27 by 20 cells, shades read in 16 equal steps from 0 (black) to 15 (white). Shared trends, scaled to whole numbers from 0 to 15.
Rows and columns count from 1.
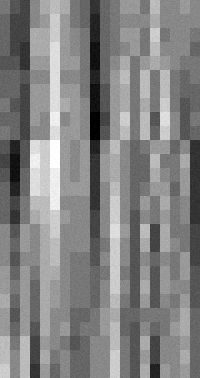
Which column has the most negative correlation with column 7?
3
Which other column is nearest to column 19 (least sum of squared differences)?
11
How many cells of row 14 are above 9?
4
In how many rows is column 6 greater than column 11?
22
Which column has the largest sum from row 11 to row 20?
6
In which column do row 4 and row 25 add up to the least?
10
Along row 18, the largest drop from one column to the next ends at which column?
16
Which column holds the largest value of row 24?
12
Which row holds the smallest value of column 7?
25
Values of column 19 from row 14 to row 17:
9 8 8 7
